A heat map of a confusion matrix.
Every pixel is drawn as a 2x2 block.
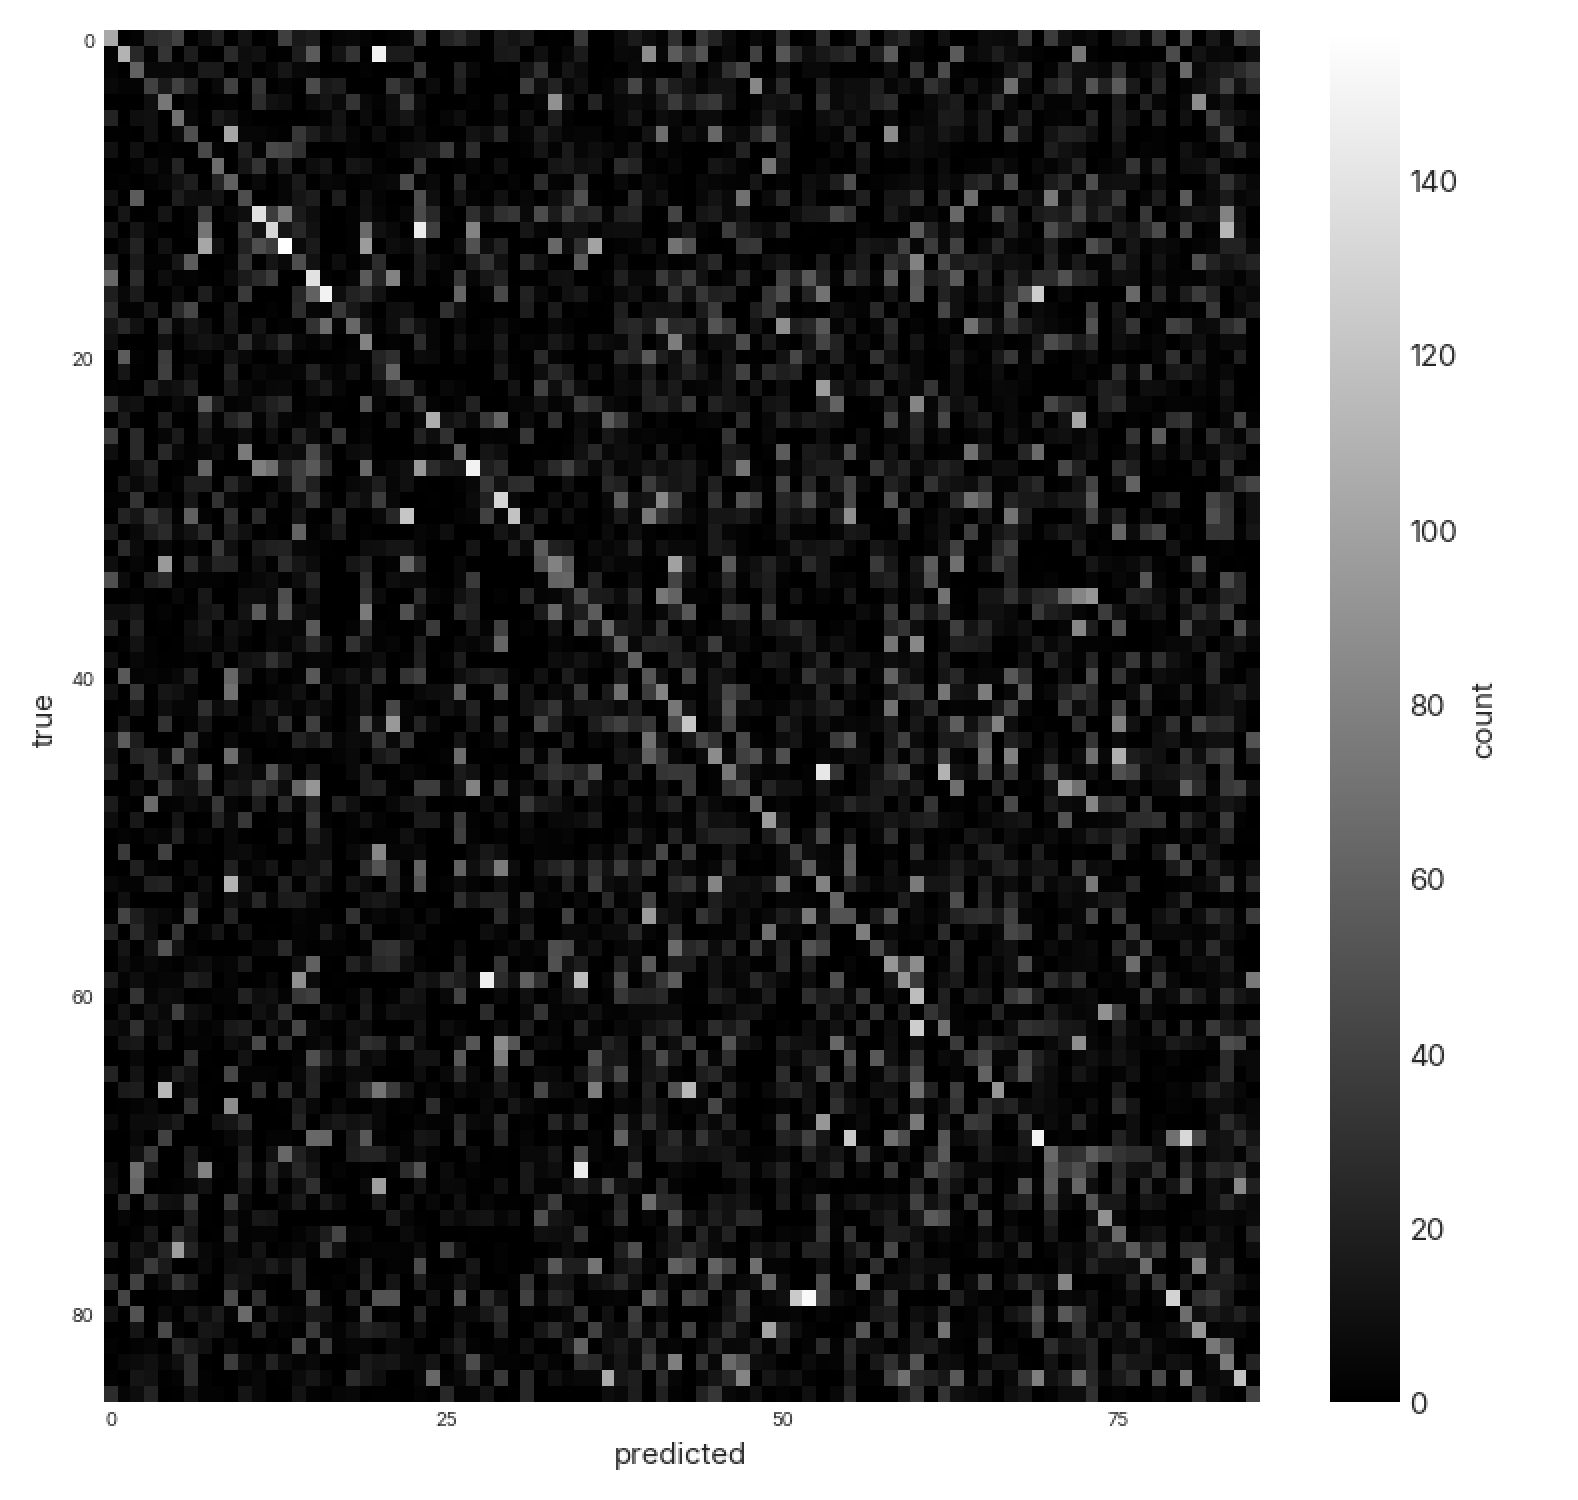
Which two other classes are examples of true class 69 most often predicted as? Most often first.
80, 55
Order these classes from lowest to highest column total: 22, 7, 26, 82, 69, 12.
22, 12, 7, 69, 82, 26
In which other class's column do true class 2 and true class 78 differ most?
56
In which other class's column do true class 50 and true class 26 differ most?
10
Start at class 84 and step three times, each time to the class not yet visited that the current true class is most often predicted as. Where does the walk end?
20
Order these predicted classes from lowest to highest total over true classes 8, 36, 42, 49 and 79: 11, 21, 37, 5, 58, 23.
37, 5, 23, 21, 11, 58
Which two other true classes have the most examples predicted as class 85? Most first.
59, 44
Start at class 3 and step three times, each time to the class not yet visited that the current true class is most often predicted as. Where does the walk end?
40
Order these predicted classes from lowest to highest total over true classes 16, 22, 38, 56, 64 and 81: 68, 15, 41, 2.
2, 41, 68, 15
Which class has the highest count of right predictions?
13
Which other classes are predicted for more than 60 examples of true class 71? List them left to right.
2, 7, 35
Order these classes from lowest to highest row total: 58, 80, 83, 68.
68, 80, 58, 83
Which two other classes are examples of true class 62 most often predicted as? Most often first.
60, 14
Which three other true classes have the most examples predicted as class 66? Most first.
43, 11, 33
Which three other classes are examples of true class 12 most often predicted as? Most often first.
23, 83, 27
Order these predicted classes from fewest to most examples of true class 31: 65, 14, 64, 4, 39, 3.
65, 39, 3, 4, 64, 14
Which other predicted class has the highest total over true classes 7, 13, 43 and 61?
19
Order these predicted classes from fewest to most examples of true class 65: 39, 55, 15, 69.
39, 69, 15, 55
